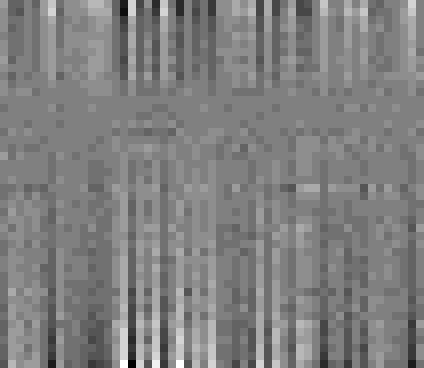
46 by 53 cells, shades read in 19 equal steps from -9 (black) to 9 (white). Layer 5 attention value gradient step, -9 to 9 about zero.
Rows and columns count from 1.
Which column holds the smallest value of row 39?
17
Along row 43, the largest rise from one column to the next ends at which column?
18
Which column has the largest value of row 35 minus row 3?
16
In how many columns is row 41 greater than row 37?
24
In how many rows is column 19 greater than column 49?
11
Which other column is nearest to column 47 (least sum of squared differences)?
26
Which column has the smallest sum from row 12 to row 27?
21
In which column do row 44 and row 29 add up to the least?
52
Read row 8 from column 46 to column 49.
2 -1 0 -1
